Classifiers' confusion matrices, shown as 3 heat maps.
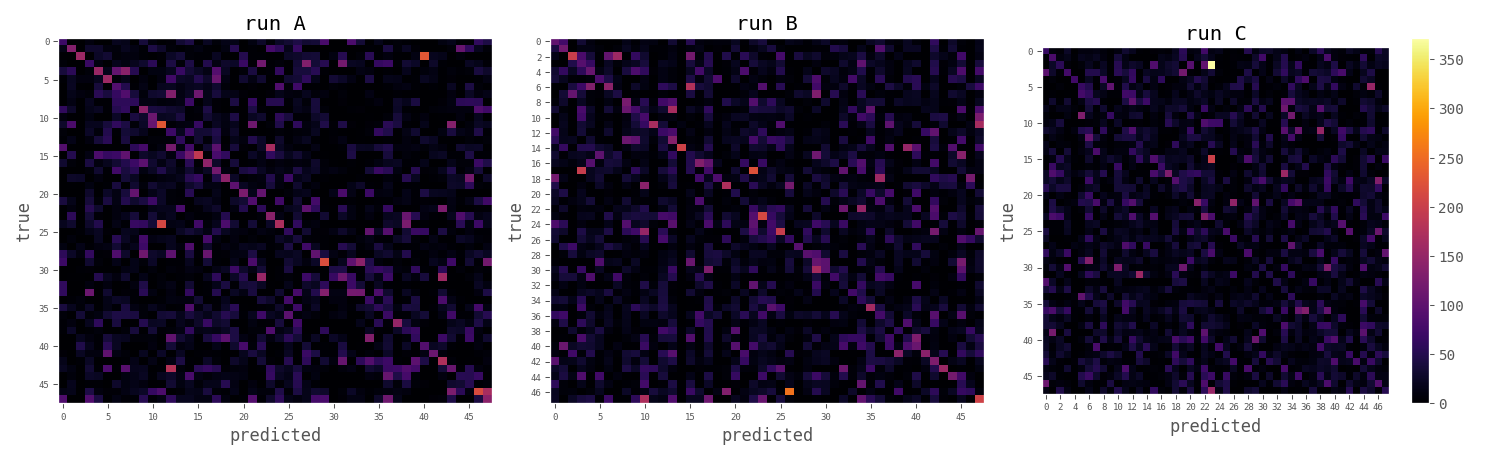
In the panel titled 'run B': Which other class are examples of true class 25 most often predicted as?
10
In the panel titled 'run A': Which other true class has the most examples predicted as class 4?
15
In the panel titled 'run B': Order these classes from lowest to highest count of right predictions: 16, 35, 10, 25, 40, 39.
39, 10, 40, 16, 35, 25
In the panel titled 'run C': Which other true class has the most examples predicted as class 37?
32
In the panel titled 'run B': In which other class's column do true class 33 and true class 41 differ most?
38
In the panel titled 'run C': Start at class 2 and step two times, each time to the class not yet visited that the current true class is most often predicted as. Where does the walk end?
22
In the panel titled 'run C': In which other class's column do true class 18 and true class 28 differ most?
46
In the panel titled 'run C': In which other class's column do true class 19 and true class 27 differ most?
34
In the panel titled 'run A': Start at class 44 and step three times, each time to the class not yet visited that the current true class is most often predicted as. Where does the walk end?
34
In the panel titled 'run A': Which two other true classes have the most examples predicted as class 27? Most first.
3, 22
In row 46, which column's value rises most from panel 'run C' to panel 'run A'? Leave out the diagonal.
47
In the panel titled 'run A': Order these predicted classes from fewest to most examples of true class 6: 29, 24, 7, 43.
29, 43, 7, 24
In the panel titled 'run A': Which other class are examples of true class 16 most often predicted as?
9
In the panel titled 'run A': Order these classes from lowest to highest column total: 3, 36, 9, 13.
13, 3, 9, 36
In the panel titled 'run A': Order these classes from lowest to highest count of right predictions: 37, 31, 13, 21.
13, 21, 31, 37
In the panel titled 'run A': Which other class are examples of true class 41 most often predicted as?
5
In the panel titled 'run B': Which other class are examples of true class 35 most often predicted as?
24
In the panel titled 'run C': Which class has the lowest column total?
4
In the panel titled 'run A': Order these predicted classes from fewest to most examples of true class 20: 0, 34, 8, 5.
0, 5, 34, 8
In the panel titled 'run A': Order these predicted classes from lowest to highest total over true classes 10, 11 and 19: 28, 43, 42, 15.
42, 28, 15, 43
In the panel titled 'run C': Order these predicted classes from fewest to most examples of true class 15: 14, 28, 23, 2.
14, 2, 28, 23
